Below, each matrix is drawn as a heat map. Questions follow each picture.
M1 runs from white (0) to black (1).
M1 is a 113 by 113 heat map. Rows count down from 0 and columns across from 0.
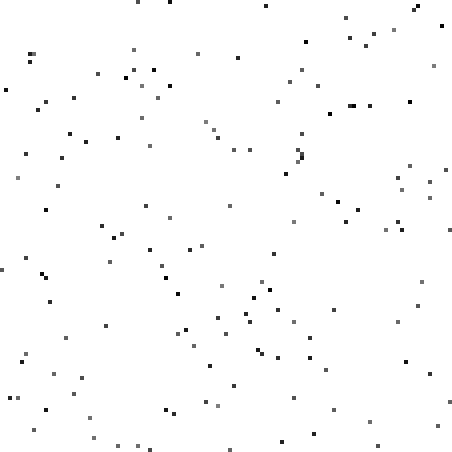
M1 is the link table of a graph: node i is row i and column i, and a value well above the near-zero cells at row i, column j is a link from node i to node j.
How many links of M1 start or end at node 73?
4
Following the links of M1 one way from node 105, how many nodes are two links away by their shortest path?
1
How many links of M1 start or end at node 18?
3
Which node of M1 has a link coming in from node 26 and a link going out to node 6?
node 88
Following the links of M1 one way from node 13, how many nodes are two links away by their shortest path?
3
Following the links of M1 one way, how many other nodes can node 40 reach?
9
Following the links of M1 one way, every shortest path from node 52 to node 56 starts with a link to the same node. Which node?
node 89
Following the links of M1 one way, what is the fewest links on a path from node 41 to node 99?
4
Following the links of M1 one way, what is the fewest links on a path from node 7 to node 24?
3
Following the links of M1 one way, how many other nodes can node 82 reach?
4
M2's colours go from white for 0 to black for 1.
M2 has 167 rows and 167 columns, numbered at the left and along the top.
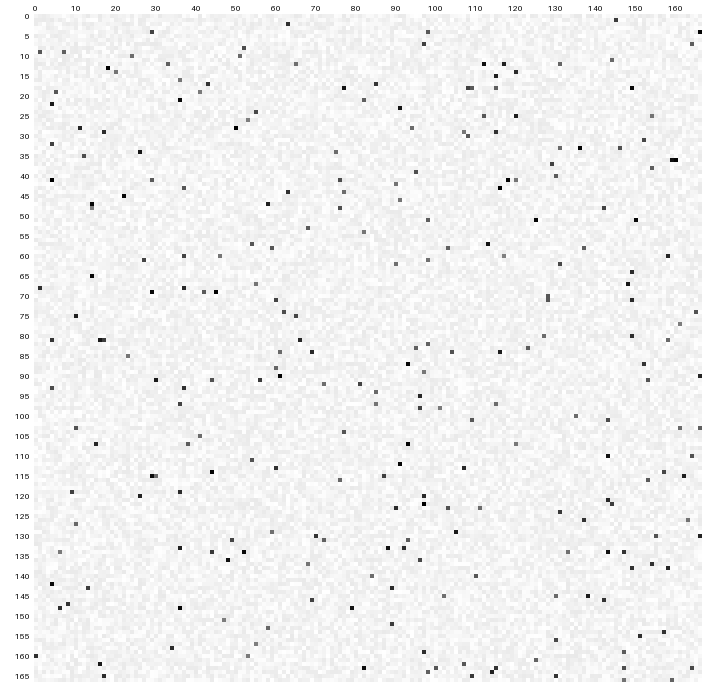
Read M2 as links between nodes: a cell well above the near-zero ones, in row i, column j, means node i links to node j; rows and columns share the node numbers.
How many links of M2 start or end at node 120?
6
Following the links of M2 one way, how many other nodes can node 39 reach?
2
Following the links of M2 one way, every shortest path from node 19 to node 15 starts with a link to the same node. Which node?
node 41
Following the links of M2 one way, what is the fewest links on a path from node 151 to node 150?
6
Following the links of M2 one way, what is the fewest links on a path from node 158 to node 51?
4
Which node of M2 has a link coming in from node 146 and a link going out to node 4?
node 142
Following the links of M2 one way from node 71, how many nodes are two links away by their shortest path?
4
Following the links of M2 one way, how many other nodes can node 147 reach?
2
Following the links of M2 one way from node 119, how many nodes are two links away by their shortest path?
4
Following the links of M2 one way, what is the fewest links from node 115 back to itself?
2
